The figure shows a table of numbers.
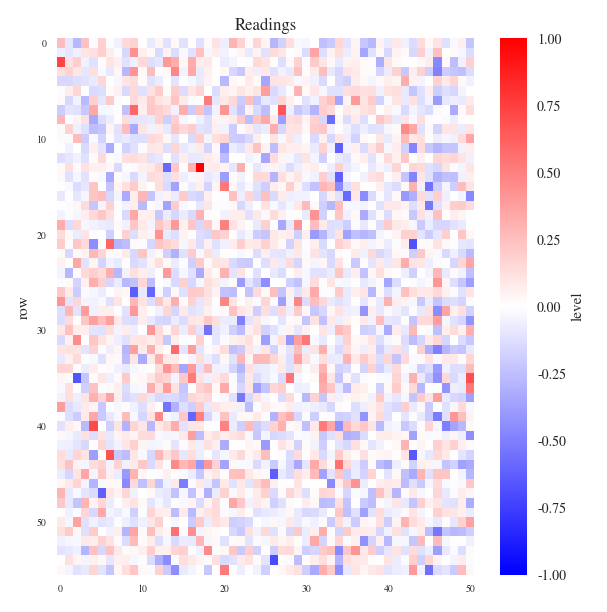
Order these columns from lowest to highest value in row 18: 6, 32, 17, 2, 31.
32, 2, 6, 17, 31
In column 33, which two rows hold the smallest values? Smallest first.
8, 46
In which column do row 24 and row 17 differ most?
13
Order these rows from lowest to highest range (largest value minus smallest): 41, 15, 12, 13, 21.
12, 41, 15, 21, 13
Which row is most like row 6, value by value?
53
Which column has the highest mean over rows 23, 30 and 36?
50
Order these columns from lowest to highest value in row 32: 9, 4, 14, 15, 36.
15, 36, 4, 9, 14
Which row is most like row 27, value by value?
19
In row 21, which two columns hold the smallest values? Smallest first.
43, 4
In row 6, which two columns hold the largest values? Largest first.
18, 36
